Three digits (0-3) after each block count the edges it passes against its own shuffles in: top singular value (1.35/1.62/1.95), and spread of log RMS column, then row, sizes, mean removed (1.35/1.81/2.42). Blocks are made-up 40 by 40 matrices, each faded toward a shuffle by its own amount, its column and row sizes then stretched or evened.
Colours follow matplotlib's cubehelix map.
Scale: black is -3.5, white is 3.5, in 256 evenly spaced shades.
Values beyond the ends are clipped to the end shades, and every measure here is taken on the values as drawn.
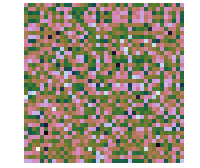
3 0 1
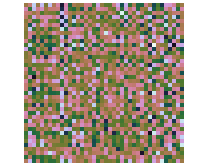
3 2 1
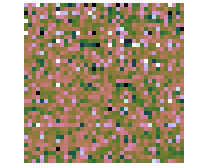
1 1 2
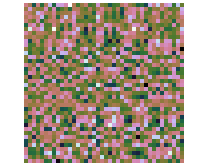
3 0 2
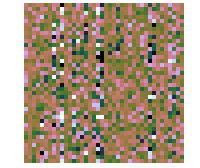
1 3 0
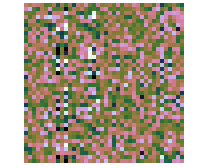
2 2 0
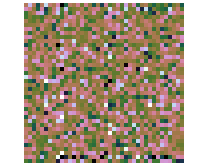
1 1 1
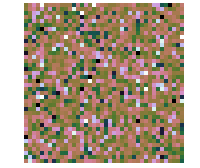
0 2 0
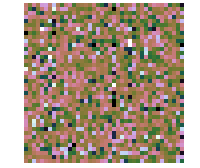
1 2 0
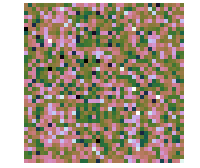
2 1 0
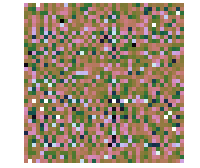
3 1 1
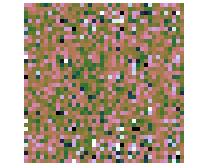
0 2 2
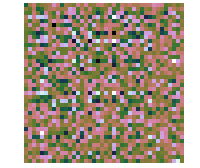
3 2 2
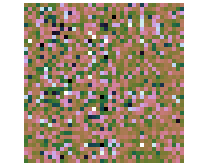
1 2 1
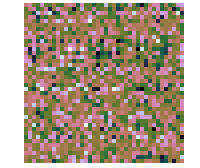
1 0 2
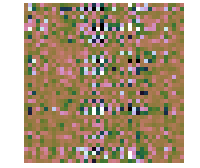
3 3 3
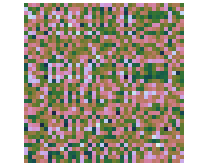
3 0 2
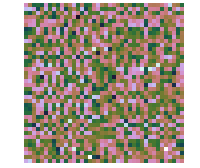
3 0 0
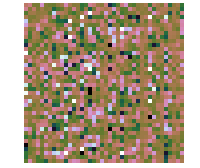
1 3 1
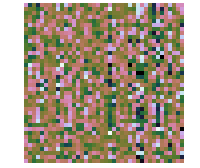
2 3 0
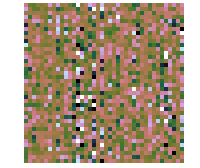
0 3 0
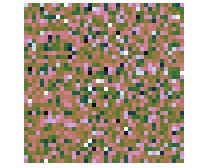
2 1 1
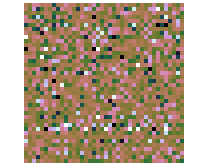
0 1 2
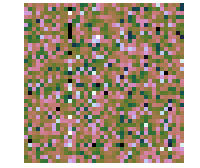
2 2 0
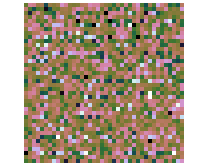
0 0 2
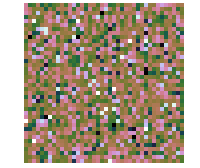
1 1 0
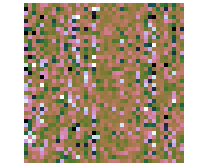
0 3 0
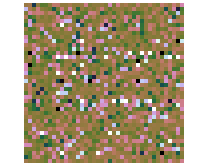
0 0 1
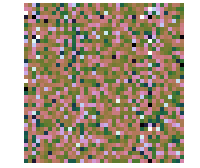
2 2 0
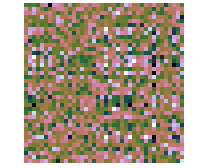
3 2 1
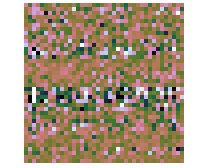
2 0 3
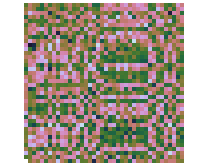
3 0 0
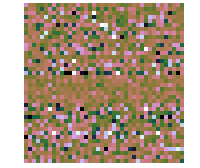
0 0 3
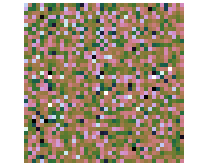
2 1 0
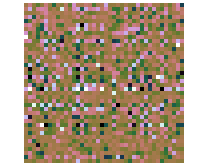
3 1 2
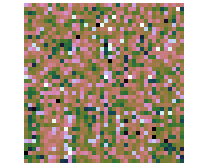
1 0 0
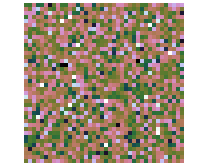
0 0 0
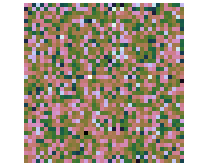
2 0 1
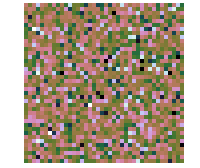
0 0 1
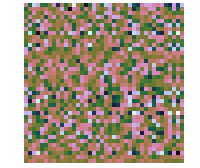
3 1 3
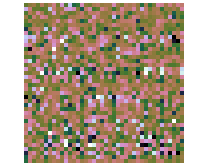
2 1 2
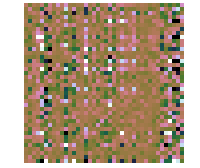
3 3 2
